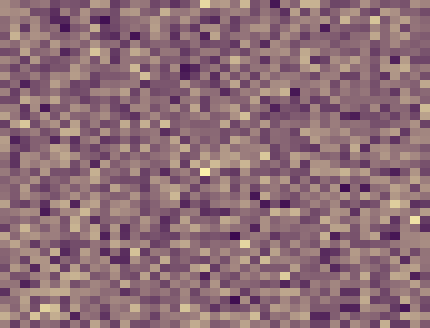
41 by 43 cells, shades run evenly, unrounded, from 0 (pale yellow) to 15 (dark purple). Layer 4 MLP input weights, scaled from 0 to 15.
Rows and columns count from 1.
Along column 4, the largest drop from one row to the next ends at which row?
40
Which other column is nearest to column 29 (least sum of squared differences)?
37
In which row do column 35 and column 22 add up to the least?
22
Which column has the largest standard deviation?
21
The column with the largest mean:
11
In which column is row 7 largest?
7
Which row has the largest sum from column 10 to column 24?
30
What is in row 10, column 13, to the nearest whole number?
10
